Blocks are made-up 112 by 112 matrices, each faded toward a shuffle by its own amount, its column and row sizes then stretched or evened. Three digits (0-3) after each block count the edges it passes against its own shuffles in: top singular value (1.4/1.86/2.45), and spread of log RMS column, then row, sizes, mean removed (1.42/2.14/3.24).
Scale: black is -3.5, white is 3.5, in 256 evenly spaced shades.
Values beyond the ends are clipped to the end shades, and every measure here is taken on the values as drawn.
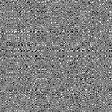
3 1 2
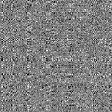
3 2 2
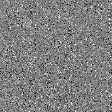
0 2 0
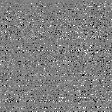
0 1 3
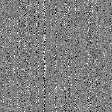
1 3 0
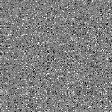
2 1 1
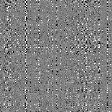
3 3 2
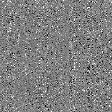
2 2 0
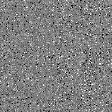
0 2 1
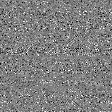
0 0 2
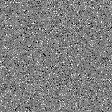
2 0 0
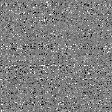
2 1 2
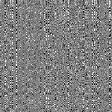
3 3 0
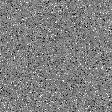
1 0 0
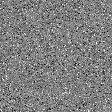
1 0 0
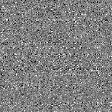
2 1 2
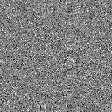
2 0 0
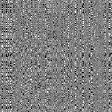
3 3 0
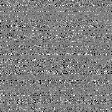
1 1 3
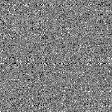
2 1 2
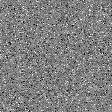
1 0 0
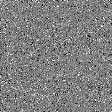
0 1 1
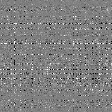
2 2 3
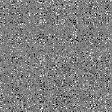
2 2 2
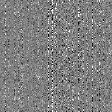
2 3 0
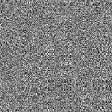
3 2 0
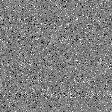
1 0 1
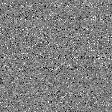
1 0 2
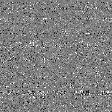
1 1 2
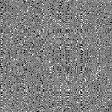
3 2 0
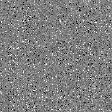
0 2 1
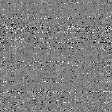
0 2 3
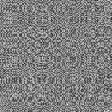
3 1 0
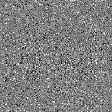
2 1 1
